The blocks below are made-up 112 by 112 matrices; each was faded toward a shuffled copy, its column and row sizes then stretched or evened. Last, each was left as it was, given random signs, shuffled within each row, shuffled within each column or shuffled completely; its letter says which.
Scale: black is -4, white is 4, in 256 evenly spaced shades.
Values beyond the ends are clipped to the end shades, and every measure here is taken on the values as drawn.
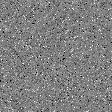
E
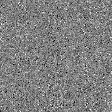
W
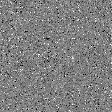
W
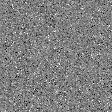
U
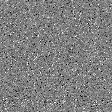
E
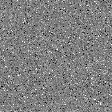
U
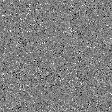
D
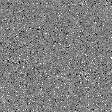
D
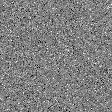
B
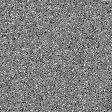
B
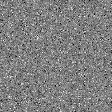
W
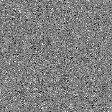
W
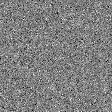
E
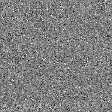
W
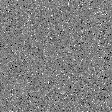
U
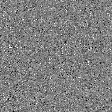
W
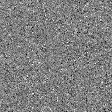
U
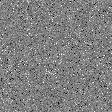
B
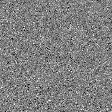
D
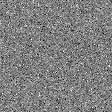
B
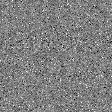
E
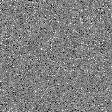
W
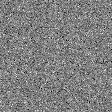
E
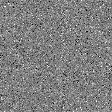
U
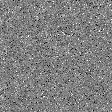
B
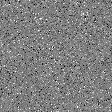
B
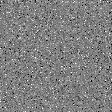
W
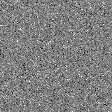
E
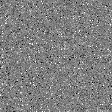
W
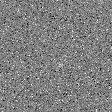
B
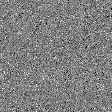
D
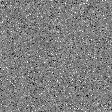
E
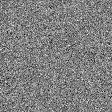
B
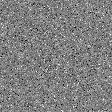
B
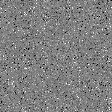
W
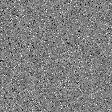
U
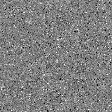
W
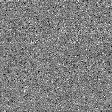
W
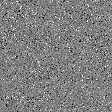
E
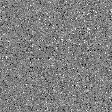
D
